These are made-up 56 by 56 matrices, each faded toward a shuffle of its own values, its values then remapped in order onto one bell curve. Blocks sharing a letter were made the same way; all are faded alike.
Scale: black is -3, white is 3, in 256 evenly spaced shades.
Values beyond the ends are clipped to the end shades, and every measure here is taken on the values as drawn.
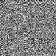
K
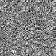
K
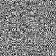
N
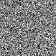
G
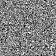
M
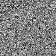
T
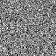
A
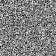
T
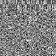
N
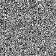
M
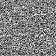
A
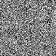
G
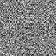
K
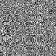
N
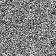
M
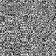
K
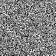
T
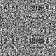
N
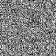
A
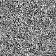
M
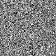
M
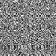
K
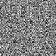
A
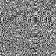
K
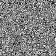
T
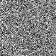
M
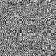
K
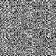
N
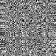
K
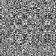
K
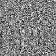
A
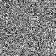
G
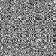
K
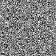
G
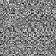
K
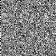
G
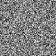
A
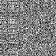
K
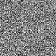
N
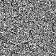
M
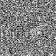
A
